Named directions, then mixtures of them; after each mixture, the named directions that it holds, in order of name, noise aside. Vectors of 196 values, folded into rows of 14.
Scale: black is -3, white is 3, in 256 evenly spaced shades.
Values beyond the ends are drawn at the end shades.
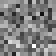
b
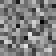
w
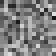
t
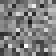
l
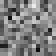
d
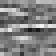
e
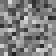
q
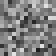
q.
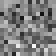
b.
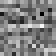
b, e.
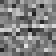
e, l, w.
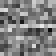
b, d, e.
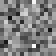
b, d.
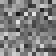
l, q.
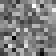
l, q.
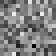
b.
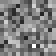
b, d.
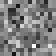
b, d, q.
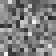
q, w.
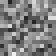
q.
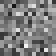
l.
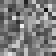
d, t.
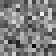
b.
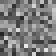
b, l.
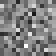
l, w.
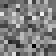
b.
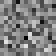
w.
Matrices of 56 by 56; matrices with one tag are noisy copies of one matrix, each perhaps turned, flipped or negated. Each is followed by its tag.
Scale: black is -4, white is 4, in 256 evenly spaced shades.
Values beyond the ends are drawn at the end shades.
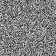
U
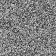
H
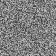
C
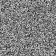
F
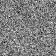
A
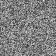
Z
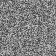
F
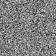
C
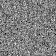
Z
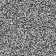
U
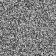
U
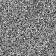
A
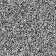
A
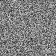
C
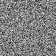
U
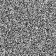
Z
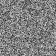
F
